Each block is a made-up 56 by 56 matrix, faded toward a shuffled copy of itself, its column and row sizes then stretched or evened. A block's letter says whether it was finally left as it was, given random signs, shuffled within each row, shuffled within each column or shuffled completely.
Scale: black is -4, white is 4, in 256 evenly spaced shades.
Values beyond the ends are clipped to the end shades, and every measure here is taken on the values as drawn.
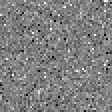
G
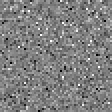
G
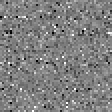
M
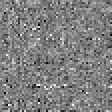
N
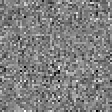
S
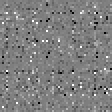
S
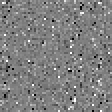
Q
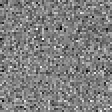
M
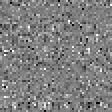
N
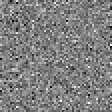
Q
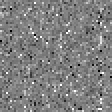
Q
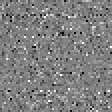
M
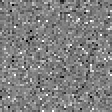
G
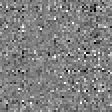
S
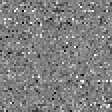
M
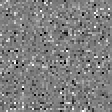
S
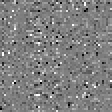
N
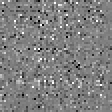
N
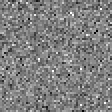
G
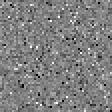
G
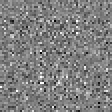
N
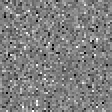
Q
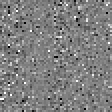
Q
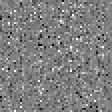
Q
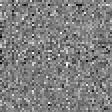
S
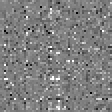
N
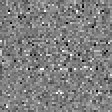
M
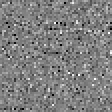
M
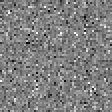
Q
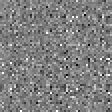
N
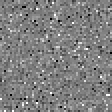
G
